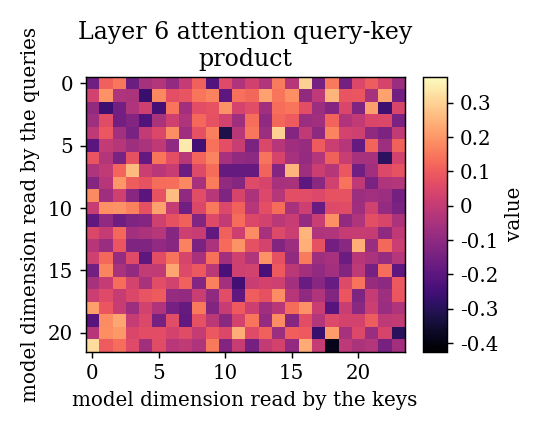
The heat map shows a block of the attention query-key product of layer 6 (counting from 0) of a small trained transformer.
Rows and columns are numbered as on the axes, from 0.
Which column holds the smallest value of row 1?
4
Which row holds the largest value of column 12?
12
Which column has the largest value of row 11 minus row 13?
18
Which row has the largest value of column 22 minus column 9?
0
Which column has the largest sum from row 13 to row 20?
1
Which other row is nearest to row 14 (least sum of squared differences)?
6
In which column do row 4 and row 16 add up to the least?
10
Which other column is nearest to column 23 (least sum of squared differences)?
17
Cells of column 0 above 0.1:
3
